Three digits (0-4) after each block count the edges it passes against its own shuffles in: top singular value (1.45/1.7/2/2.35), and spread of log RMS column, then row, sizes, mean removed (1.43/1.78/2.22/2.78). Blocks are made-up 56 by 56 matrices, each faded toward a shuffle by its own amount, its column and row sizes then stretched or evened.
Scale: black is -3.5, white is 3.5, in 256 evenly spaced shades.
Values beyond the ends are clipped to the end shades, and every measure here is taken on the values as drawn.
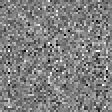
1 2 1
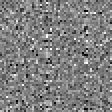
2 2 0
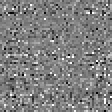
1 1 3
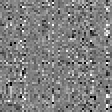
3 4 0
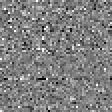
2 0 2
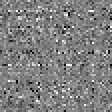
1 2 3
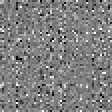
1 4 2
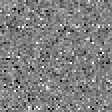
0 0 2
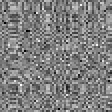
4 1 0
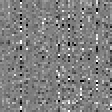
2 4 0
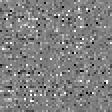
1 0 3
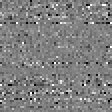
0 1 4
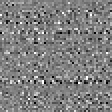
3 1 4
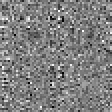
3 3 0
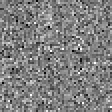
0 1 0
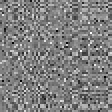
4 0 0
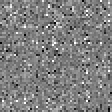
0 3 1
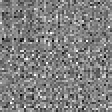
3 0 1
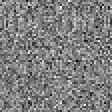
2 1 0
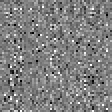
2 3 0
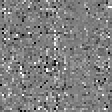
1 3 1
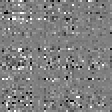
2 3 4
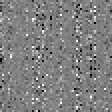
0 4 0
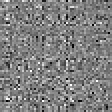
3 2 3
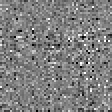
1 2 2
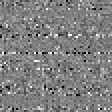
1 0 3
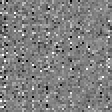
0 3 1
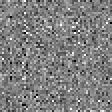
2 1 1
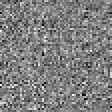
1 2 1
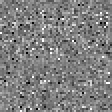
0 1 2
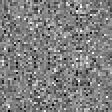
2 2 0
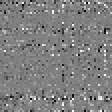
1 2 4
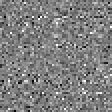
2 0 2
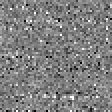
0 1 2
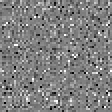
3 0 0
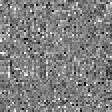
2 0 1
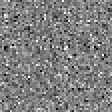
2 0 0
